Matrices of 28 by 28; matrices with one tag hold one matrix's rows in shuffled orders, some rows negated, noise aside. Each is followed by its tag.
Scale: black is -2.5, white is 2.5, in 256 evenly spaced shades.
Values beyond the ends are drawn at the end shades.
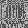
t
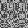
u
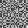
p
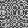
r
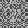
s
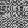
r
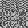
p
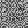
t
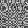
t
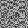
u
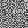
t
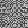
r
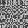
r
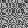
t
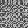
r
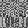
p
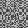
p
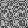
u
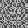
s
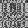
s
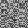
u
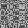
u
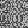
r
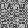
u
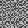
p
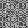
p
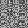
u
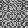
s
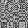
u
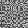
r
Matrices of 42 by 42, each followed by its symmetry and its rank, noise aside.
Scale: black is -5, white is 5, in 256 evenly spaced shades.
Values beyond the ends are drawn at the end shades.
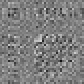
symmetric, rank four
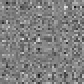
no symmetry, rank four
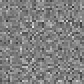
no symmetry, rank five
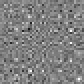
symmetric, rank five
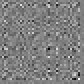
symmetric, rank three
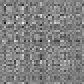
symmetric, rank three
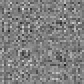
no symmetry, rank five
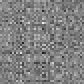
no symmetry, rank four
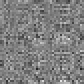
no symmetry, rank four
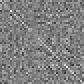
symmetric, rank five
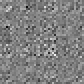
symmetric, rank four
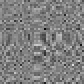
no symmetry, rank four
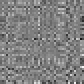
no symmetry, rank four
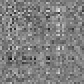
antisymmetric, rank four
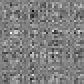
antisymmetric, rank four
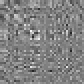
symmetric, rank five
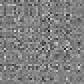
no symmetry, rank four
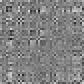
symmetric, rank four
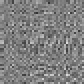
no symmetry, rank four
